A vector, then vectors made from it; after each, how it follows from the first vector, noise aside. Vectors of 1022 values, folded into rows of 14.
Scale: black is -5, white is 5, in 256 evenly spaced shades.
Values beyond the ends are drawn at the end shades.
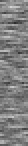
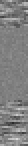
reversed, partly zeroed.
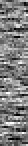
reversed, negated, scaled up.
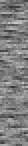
negated.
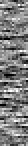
wrapped around, negated, scaled up.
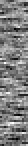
reversed, negated, scaled up.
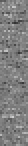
partly zeroed.
